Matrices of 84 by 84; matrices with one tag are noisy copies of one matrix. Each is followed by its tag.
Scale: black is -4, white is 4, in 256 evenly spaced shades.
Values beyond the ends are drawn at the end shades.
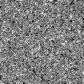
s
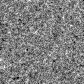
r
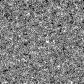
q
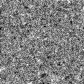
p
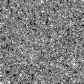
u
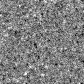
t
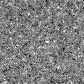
q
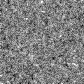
u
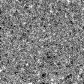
p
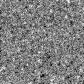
p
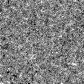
u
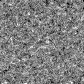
q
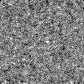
q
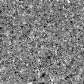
p
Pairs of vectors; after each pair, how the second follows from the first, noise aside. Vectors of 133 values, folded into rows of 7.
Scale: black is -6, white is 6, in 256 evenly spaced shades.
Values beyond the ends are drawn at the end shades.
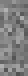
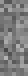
reversed.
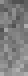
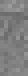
wrapped around, shrunk.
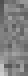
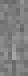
wrapped around, shrunk.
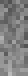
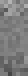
negated, partly zeroed.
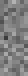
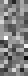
negated, scaled up.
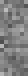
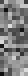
negated, scaled up.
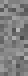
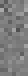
negated, partly zeroed.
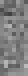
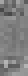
partly zeroed.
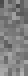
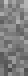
reversed.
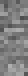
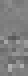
partly zeroed.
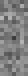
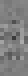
partly zeroed.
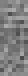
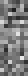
negated, scaled up.
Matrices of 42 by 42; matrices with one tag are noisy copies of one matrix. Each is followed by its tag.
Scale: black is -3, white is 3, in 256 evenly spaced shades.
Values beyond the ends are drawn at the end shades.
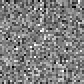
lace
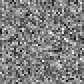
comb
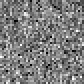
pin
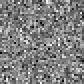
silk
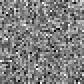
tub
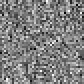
silk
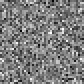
comb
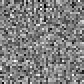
lace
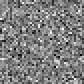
comb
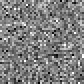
tub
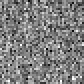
pin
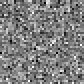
silk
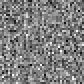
pin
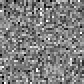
lace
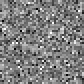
comb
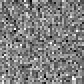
pin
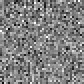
lace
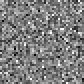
comb
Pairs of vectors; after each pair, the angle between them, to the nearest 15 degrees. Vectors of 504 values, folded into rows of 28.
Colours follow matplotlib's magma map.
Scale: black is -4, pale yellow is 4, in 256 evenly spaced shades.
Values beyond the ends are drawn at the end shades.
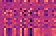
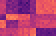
90 degrees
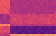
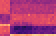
15 degrees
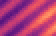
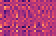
90 degrees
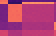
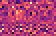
75 degrees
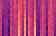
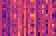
45 degrees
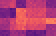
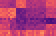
165 degrees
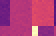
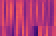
120 degrees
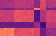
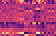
60 degrees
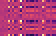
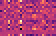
45 degrees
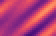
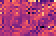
60 degrees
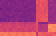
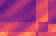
30 degrees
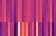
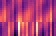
30 degrees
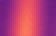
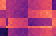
105 degrees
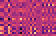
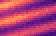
90 degrees
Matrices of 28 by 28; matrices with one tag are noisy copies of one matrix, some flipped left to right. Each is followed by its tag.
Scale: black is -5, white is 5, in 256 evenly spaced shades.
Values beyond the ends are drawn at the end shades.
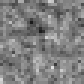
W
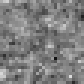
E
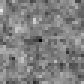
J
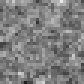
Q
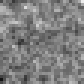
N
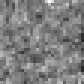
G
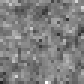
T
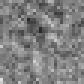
W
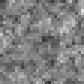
J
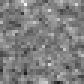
Q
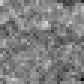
N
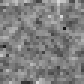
Q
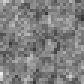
E
